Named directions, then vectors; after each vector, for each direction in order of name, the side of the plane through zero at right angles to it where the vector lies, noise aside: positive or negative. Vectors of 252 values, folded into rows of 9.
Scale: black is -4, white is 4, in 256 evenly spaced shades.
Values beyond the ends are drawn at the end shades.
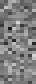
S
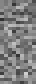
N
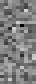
negative, positive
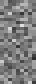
positive, negative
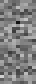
positive, negative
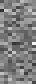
negative, negative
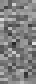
negative, negative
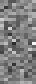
negative, negative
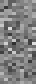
negative, negative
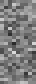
negative, negative
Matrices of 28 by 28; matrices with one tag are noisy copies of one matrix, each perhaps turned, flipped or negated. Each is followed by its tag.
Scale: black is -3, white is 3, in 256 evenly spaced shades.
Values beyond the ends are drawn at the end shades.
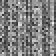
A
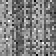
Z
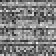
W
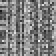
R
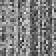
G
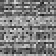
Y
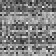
Z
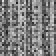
A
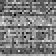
Y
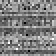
W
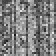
W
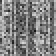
W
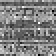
W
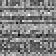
R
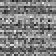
A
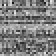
R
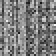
G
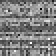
R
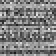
A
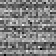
A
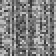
W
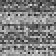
Z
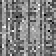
W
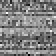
W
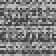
A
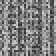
A
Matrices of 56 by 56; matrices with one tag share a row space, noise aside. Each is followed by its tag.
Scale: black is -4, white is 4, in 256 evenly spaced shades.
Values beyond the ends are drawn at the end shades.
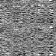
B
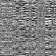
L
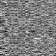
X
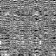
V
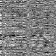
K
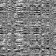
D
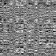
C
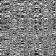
V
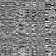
L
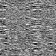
X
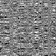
V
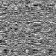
X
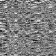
X
